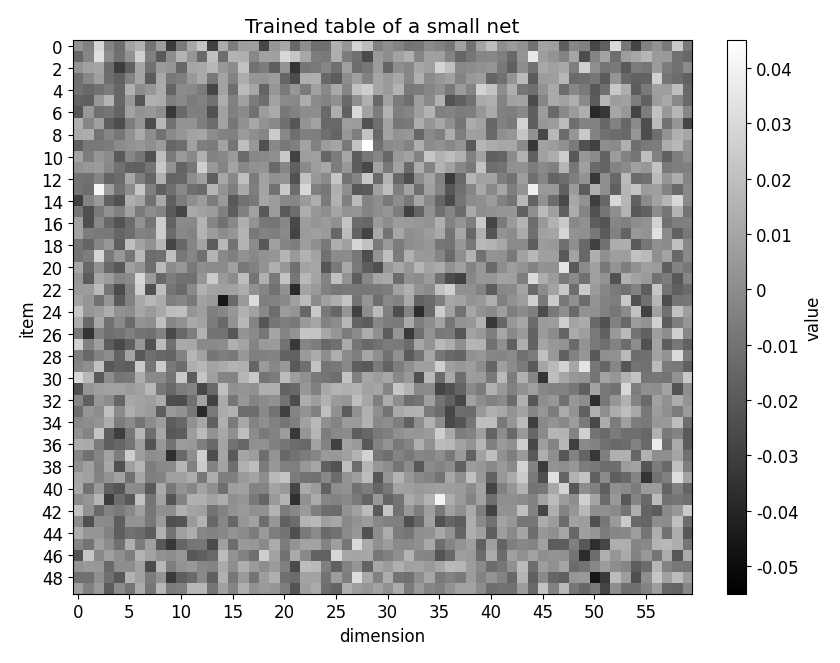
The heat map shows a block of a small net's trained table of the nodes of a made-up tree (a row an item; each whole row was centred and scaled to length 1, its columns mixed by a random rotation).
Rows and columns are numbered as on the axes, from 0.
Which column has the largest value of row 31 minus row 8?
53
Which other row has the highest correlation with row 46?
31
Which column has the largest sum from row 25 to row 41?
43
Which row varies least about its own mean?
44
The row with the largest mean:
30
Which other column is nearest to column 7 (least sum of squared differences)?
3
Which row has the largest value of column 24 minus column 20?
33
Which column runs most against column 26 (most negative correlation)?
57
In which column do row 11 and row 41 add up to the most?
35
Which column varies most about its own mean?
28
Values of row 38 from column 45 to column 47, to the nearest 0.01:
-0.03 0 0
